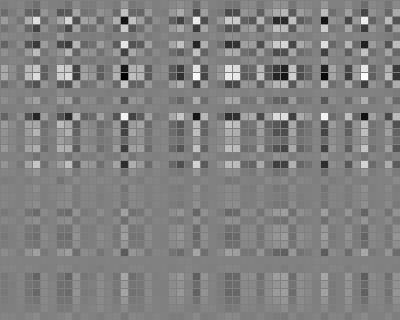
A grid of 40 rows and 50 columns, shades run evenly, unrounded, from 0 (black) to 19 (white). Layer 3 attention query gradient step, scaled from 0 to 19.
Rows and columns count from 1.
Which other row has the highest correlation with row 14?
23
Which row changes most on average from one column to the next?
10
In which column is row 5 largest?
8
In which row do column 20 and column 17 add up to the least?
15
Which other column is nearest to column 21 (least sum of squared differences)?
40
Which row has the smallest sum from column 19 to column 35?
3
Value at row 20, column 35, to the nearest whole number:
11
